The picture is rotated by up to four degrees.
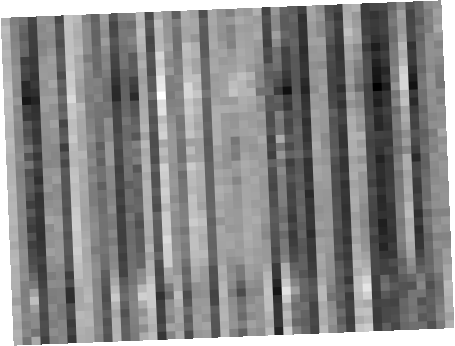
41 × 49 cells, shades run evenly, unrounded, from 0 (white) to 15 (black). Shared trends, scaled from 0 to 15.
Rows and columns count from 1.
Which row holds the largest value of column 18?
36
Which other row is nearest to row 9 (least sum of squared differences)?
10
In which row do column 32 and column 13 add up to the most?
11
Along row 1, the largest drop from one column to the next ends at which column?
8
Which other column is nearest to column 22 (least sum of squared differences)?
27
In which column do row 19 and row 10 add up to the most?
42
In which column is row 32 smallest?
18
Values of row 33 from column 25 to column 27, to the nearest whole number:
7 8 6
